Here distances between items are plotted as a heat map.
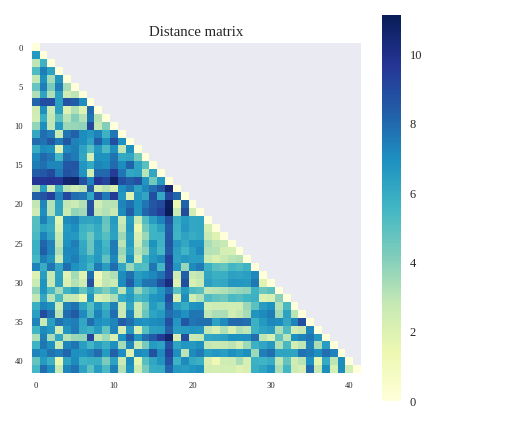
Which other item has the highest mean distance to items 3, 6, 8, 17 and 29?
19
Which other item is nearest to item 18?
20
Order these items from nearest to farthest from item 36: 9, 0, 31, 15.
31, 9, 0, 15
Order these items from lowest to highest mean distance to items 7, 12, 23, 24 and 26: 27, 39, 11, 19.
27, 11, 19, 39
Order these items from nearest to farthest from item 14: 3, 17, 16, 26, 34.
16, 26, 34, 3, 17
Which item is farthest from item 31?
17
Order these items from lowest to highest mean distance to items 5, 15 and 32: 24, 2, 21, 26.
2, 21, 24, 26
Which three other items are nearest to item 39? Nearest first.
12, 19, 28
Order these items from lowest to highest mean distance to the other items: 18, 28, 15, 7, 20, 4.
18, 20, 4, 28, 7, 15
